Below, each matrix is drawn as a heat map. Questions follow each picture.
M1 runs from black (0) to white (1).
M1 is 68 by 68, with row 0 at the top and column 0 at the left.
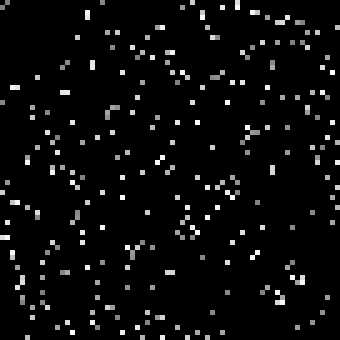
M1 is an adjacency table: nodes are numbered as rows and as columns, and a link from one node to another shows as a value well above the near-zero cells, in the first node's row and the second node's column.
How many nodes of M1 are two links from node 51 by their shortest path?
4
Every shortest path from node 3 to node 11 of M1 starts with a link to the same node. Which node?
node 57
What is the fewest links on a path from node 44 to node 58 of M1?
5
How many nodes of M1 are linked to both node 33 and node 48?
1
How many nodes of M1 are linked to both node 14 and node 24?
1
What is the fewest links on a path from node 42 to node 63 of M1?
5
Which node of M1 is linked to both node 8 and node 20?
node 52
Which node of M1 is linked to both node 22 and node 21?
node 61
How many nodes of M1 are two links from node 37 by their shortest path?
5
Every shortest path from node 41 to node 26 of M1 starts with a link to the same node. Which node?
node 5
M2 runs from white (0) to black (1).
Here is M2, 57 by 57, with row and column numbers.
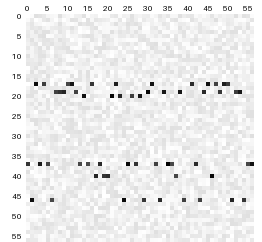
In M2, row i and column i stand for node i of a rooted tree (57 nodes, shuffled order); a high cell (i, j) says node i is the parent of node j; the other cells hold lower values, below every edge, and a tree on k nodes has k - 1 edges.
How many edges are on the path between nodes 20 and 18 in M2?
3
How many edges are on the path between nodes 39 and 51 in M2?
2
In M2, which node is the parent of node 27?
37
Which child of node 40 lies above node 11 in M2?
17
